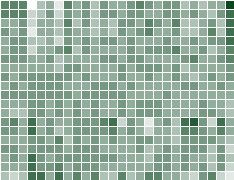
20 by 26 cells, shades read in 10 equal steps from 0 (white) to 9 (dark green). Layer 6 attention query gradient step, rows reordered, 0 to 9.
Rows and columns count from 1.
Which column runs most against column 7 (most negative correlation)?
26
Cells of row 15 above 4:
14
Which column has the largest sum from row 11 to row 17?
4
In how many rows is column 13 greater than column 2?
5
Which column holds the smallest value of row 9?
22
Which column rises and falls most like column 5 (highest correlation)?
7
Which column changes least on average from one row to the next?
11
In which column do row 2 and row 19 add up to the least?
24
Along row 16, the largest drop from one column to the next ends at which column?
8
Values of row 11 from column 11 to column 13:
5 5 5
